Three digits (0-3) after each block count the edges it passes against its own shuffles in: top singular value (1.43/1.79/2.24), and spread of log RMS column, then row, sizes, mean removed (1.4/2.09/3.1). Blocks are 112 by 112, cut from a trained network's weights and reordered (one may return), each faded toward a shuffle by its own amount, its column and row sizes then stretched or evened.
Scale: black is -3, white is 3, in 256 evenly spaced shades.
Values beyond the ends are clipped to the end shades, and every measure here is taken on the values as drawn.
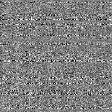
1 1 3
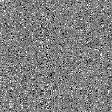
2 2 0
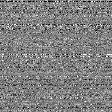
2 0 3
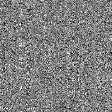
1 2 1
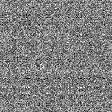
2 1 1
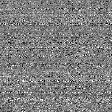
1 1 3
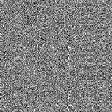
3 1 0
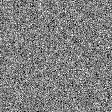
0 0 0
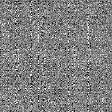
1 3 1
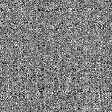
1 0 2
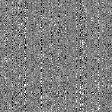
1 3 1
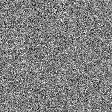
0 0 0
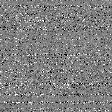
0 0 3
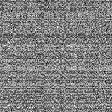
3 0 0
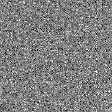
0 1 2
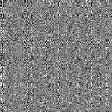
3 3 2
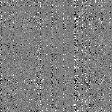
1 3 2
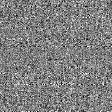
1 0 2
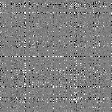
2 3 3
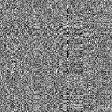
3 2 1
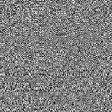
3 1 2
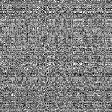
3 1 2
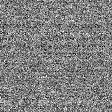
1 0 1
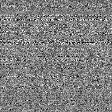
1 0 3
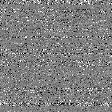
1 0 3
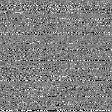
2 0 3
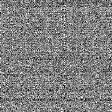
2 2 0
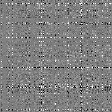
2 3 3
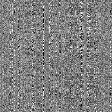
2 3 0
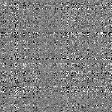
1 3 3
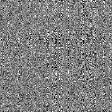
0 3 2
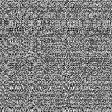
3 1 1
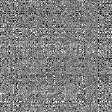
2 3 2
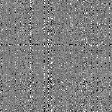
1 3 2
